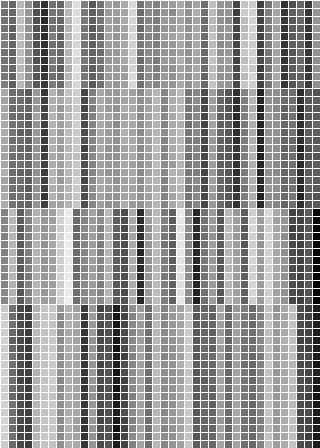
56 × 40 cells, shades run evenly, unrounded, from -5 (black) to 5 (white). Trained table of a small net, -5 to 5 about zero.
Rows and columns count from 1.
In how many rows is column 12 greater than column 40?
45
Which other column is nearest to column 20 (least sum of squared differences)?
7
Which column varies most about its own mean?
6
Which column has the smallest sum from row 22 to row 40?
40
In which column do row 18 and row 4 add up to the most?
10
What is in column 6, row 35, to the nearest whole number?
1
